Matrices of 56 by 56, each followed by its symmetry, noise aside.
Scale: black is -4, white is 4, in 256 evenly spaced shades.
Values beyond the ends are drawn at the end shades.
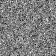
same after a half turn.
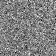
no symmetry.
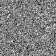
antisymmetric.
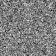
mirrored left to right.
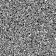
antisymmetric.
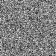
antisymmetric.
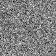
no symmetry.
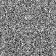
mirrored left to right.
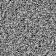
same after a half turn.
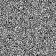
same after a half turn.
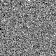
antisymmetric.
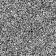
symmetric.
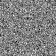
mirrored left to right.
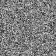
mirrored top to bottom.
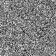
symmetric across the other diagonal.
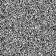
mirrored top to bottom.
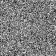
mirrored top to bottom.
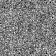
mirrored top to bottom.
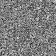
symmetric across the other diagonal.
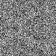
mirrored top to bottom.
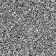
symmetric.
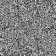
same after a half turn.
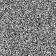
no symmetry.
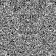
mirrored left to right.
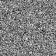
antisymmetric.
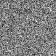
symmetric.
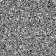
symmetric across the other diagonal.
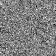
no symmetry.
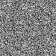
same after a half turn.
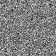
same after a half turn.
